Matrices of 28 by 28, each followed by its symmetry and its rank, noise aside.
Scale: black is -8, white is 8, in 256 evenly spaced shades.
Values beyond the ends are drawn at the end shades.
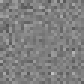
symmetric, rank six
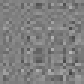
no symmetry, rank three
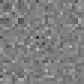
symmetric, rank four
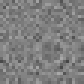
symmetric, rank four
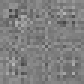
symmetric, rank four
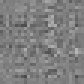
no symmetry, rank four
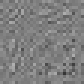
symmetric, rank three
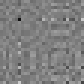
symmetric, rank three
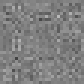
antisymmetric, rank four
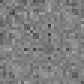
symmetric, rank six
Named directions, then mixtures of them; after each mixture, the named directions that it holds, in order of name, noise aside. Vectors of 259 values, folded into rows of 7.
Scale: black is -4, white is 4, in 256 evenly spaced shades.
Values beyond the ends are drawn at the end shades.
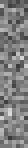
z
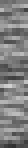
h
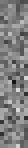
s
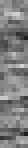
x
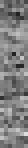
x, z.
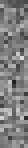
s, z.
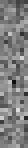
s, z.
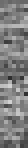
h, s.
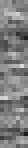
x.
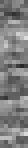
x.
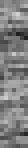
h, x.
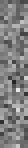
s.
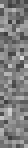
z.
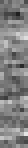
x.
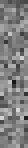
s, z.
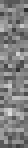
h, z.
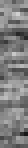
h, x.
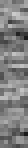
h, x.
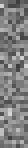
z.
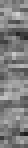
h, x.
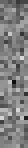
s, z.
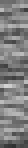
h.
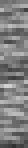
h.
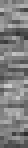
h, x.
